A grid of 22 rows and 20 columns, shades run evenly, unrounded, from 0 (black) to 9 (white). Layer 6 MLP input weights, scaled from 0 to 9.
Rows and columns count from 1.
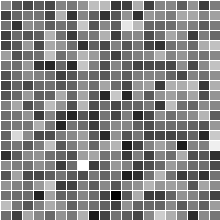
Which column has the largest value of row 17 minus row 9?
8
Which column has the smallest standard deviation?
7
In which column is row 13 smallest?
6
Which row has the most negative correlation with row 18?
3
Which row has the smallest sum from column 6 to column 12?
12
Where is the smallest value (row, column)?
20, 11
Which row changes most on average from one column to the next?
10
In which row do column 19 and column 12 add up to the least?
18
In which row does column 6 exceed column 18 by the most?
22
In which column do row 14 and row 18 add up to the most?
2
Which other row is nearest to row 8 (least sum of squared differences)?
13
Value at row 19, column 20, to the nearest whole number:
5
